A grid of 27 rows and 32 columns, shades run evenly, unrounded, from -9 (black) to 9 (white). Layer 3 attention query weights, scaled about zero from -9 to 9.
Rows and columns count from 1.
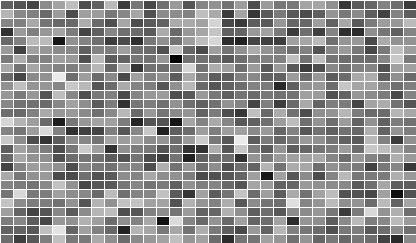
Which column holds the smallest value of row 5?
5
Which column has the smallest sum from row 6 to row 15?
14
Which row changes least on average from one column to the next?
21
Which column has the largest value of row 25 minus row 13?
19
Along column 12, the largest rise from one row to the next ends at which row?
15
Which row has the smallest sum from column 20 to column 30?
2
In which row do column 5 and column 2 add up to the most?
22
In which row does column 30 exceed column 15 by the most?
17
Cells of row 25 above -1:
22
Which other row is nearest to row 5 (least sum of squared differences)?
3
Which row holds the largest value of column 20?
13
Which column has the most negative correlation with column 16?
31
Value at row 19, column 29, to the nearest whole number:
-4
